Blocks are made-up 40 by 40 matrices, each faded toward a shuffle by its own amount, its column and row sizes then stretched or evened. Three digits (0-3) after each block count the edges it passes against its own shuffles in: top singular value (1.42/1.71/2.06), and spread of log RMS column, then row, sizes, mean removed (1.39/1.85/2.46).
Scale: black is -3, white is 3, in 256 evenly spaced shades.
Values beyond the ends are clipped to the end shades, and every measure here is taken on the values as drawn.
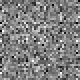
2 2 0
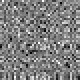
3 0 1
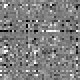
2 2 3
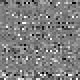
0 0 3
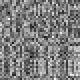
3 0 0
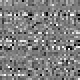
3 0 3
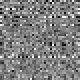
3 1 3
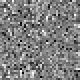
1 1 0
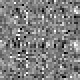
2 2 1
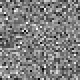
2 0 0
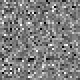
1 1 1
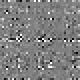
2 2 3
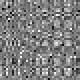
3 0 1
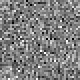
1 0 0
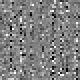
0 3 1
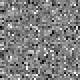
2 1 0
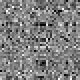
2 0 2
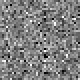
1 1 1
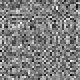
3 1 1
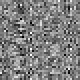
2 2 0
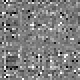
2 1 2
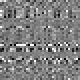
3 0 3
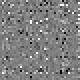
0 2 2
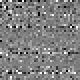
1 1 3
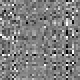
3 3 1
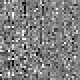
1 3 0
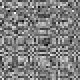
3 0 1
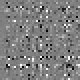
1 3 3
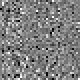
2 2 0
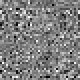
2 1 2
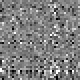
2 2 2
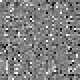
1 2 0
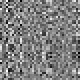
3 3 1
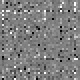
1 2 2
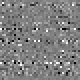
0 1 3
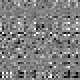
3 2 3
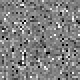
1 1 0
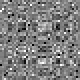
3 1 0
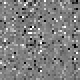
0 2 1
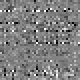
2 1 3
